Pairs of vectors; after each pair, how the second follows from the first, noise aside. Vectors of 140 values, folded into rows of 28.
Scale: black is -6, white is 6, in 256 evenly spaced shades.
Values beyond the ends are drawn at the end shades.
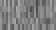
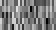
scaled up.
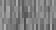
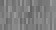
reversed, shrunk.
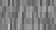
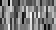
scaled up.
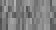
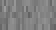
shrunk.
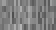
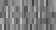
wrapped around.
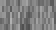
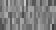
wrapped around.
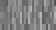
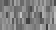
sign-scrambled.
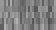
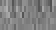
reversed, negated, partly zeroed.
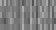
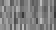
wrapped around.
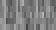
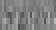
wrapped around, partly zeroed.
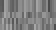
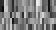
scaled up.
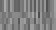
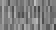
wrapped around.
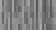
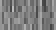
copied.
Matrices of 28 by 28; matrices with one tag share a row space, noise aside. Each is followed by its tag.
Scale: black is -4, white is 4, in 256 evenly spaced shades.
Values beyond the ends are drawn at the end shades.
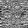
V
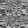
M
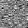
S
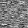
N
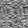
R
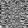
V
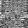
V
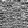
M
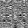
R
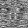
N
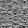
R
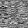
N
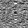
R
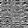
V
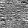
M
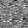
R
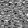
S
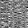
S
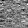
M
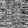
M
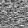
N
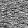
N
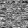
M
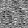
R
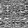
V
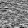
N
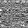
V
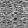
R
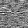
N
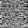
V
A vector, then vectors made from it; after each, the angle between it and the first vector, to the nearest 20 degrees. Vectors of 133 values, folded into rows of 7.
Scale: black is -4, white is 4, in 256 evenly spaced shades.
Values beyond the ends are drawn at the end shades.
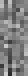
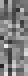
20 degrees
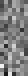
140 degrees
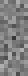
100 degrees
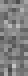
60 degrees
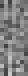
160 degrees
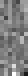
60 degrees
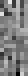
80 degrees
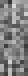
140 degrees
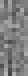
20 degrees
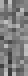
20 degrees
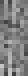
160 degrees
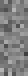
120 degrees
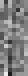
20 degrees
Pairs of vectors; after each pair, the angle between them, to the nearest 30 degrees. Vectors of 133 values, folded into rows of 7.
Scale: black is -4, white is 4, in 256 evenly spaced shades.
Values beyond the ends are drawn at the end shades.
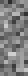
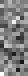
120 degrees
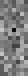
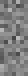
90 degrees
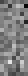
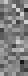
120 degrees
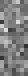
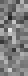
120 degrees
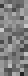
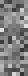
30 degrees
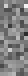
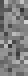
60 degrees
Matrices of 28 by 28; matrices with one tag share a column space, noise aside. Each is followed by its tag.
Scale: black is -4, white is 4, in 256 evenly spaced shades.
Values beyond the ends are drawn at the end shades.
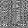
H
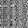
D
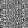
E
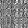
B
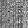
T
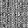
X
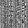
T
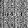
X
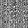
T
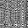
H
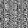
E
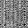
H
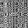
X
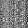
E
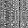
H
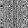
D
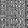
D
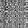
T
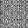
D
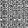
D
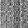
T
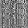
B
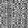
B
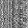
E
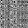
D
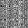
D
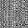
H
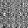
X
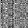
B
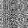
E
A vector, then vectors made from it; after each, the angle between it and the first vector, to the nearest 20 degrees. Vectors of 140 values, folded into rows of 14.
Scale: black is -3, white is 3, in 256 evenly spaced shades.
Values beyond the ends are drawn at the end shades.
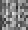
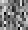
80 degrees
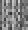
60 degrees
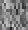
80 degrees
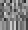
80 degrees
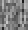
100 degrees
